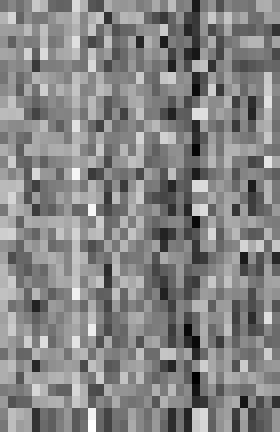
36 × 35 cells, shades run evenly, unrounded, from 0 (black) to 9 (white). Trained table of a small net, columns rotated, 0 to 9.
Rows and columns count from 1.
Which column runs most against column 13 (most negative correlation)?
20
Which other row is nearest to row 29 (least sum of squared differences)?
5
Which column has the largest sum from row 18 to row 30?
10
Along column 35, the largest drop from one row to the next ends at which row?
22
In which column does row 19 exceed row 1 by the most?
13
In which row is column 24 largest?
30
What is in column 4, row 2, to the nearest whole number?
5
